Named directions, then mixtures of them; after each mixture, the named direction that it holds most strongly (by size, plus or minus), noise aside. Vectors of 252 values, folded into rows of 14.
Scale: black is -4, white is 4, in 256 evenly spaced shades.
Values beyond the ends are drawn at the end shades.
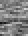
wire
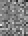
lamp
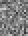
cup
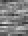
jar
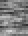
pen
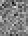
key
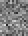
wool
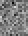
key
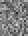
cup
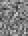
cup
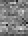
jar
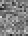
key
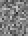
cup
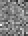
lamp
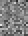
lamp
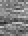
wire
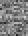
wire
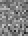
cup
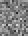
wool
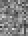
cup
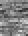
wire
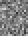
cup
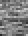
wire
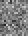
wool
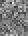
key
